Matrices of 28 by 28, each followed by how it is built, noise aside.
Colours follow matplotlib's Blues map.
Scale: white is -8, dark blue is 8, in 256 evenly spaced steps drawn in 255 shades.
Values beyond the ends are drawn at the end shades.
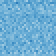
repeating columns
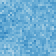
smooth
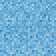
repeating columns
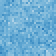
smooth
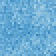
smooth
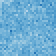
smooth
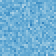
noise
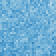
smooth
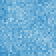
smooth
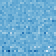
uneven rows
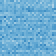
blocks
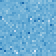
sparse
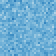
noise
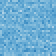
blocks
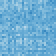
blocks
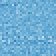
uneven rows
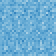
repeating columns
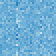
uneven columns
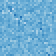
block diagonal
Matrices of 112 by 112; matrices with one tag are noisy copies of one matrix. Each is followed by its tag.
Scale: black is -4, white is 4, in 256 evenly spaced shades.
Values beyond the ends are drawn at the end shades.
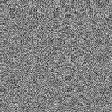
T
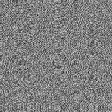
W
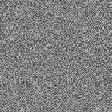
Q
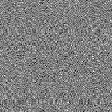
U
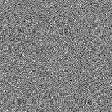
U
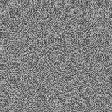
T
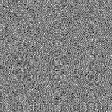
W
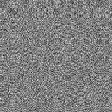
T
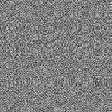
Q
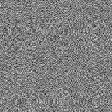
U
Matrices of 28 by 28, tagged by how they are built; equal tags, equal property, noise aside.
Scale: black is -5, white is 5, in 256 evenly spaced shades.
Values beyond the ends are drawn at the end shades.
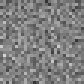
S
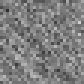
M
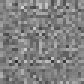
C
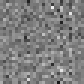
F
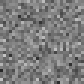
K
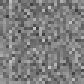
S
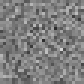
K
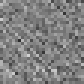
M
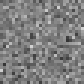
K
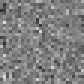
F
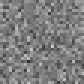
K
